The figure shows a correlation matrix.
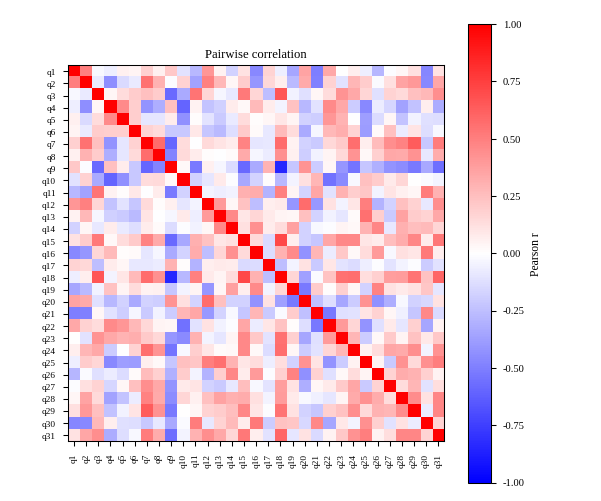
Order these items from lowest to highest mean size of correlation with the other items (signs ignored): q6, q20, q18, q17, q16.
q17, q6, q16, q20, q18
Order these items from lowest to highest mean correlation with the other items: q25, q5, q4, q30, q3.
q4, q5, q30, q25, q3
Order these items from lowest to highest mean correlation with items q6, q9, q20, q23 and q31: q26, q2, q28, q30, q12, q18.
q26, q30, q28, q18, q2, q12
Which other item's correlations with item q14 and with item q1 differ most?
q16
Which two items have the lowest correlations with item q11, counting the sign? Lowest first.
q9, q2
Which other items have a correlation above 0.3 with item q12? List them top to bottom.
q1, q2, q13, q20, q25, q31
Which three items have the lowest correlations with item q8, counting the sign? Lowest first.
q9, q4, q20
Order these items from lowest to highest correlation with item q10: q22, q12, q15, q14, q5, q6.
q22, q5, q15, q6, q12, q14
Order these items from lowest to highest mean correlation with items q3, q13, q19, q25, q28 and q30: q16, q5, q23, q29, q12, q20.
q5, q20, q23, q12, q29, q16
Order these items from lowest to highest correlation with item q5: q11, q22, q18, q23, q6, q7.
q7, q11, q18, q6, q23, q22
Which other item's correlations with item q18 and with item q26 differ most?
q3
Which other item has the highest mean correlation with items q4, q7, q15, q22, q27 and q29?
q18
